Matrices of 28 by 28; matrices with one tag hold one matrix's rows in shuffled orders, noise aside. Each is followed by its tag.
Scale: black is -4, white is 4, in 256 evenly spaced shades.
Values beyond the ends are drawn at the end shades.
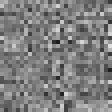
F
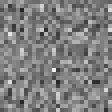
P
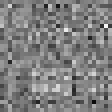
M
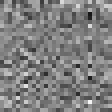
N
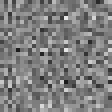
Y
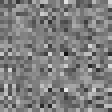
Y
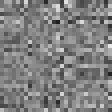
F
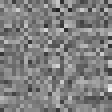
F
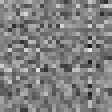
N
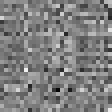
F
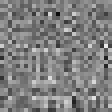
M
